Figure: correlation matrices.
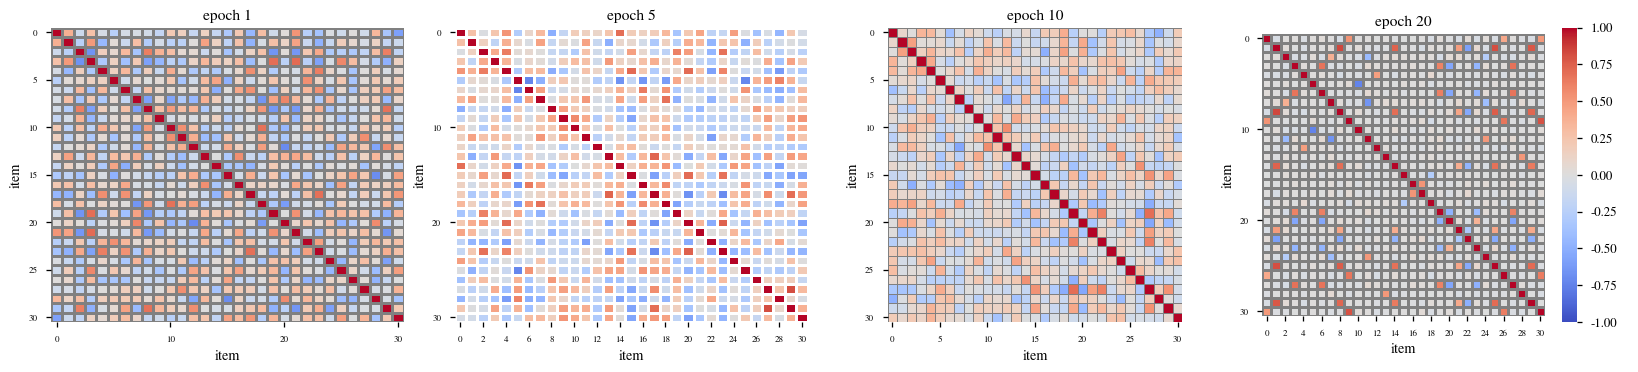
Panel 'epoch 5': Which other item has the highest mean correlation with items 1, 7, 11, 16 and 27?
18
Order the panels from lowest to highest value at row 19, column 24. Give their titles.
epoch 5, epoch 10, epoch 20, epoch 1
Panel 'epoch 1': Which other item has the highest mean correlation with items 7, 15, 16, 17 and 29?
30
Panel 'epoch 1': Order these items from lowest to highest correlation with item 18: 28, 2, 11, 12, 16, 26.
28, 26, 16, 2, 11, 12
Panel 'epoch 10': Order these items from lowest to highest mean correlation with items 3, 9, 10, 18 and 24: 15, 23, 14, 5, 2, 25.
5, 25, 15, 14, 23, 2
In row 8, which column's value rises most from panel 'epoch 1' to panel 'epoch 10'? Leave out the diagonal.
21
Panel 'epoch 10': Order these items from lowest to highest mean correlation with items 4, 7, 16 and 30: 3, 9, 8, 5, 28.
28, 8, 5, 9, 3
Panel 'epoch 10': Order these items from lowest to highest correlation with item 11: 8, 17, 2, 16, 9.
16, 17, 8, 2, 9
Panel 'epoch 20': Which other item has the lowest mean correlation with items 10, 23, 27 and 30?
5
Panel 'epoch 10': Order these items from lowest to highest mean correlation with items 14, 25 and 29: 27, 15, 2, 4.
2, 4, 27, 15
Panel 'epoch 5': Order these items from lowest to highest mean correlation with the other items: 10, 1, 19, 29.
19, 1, 10, 29
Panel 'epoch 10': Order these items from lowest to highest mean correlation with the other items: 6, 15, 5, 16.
16, 6, 5, 15
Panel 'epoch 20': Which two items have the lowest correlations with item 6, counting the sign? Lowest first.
20, 23
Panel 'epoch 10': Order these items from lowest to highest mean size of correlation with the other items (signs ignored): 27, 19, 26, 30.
30, 26, 19, 27
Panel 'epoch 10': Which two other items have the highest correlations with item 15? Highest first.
27, 29
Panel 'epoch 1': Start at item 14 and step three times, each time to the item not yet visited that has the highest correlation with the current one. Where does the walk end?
23
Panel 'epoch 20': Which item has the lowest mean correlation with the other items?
22
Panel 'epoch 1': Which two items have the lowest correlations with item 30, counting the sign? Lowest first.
0, 28
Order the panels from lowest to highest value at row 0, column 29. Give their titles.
epoch 1, epoch 10, epoch 20, epoch 5
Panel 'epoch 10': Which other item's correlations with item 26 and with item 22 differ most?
19
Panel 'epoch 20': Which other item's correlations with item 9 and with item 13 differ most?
30
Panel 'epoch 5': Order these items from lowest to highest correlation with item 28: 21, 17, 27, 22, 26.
17, 21, 26, 27, 22
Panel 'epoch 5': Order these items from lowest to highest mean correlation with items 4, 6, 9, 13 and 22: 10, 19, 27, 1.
1, 19, 27, 10
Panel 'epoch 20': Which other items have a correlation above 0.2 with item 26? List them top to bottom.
0, 9, 30
